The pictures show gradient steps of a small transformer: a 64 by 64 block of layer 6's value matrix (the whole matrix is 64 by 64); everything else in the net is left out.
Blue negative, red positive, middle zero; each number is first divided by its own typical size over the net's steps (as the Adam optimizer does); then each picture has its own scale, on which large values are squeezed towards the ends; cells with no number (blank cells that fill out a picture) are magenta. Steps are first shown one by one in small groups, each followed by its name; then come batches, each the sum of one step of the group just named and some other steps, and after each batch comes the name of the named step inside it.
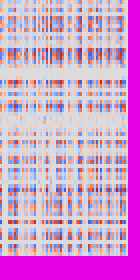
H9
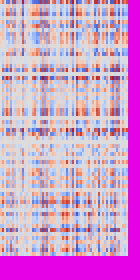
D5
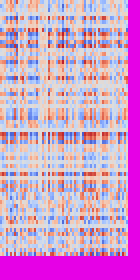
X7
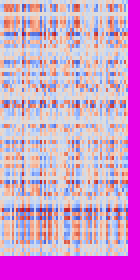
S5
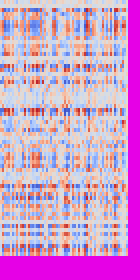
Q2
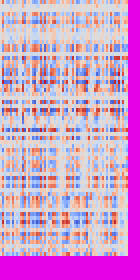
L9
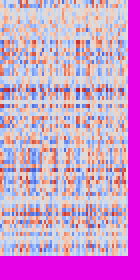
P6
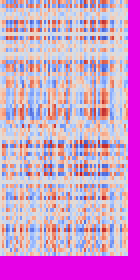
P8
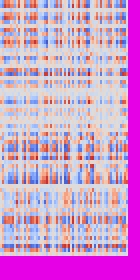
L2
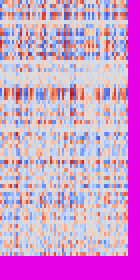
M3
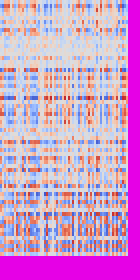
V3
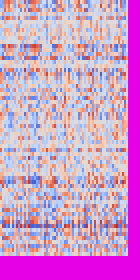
V3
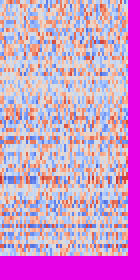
P6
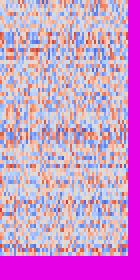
D5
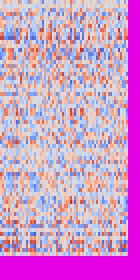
H9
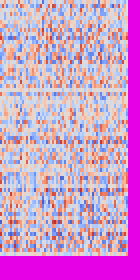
H9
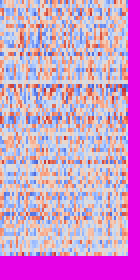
M3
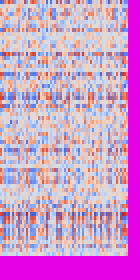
P6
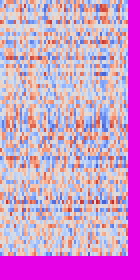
S5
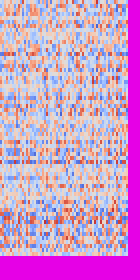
D5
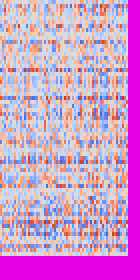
V3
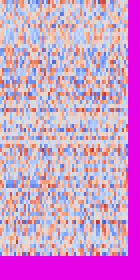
L9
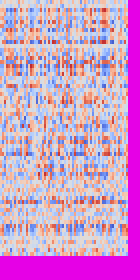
P8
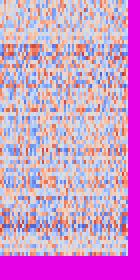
L9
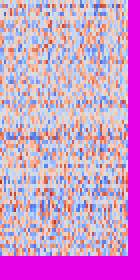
S5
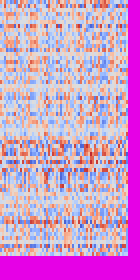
L2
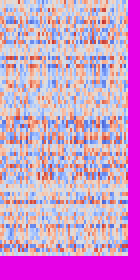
P8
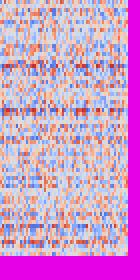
L9
